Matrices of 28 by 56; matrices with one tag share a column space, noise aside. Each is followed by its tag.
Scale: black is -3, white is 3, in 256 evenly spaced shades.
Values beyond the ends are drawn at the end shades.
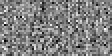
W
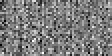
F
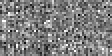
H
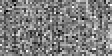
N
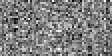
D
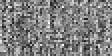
H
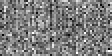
N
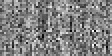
H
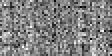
H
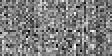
H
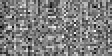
F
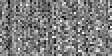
F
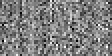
W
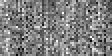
F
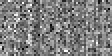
D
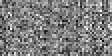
F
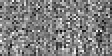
H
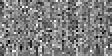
H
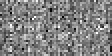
D
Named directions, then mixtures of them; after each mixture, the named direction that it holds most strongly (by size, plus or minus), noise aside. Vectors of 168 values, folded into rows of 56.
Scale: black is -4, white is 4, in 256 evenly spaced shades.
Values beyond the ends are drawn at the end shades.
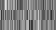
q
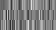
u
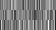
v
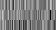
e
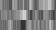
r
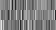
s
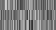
q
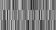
u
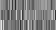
s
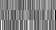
v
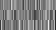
v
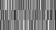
v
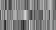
r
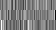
s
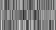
q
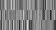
q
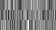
u
